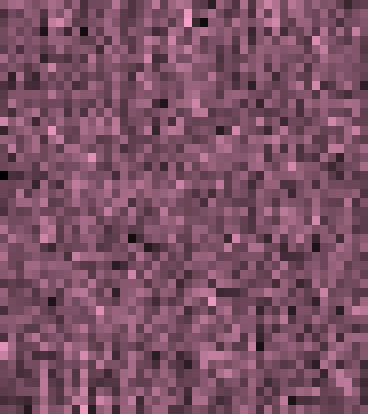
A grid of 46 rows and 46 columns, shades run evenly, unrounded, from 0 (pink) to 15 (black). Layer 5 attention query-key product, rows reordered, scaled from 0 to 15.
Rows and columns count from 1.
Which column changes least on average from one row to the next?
16
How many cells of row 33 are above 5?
38
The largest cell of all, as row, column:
20, 1
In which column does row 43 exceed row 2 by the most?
24
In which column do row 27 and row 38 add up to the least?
30
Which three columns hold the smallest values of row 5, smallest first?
40, 22, 19
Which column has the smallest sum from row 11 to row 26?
11
